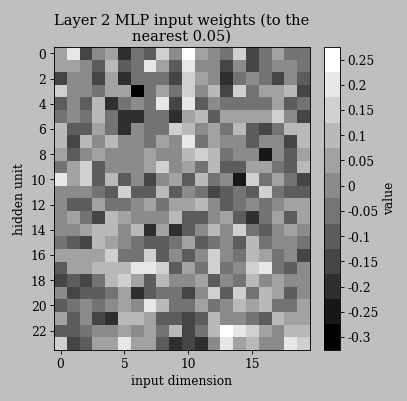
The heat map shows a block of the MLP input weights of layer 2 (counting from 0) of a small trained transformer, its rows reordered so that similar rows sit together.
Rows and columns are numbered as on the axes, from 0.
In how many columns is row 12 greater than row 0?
10
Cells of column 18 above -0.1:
16
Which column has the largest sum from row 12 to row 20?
4
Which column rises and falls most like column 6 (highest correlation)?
19
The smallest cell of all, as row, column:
3, 6
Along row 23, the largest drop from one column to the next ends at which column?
1
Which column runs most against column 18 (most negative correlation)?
8
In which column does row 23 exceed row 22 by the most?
0
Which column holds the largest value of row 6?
9
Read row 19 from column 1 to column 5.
-0.15 -0.1 -0.1 -0.05 0.05
